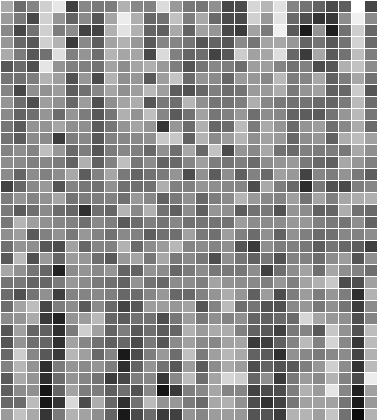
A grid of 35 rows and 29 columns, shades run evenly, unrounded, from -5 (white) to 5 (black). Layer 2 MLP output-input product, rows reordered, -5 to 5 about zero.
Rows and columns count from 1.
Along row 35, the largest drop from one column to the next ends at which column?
29
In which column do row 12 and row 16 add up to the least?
13
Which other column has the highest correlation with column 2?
15
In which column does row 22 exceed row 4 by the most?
28
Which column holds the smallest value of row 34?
6
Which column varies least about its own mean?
23
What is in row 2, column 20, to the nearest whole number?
-3
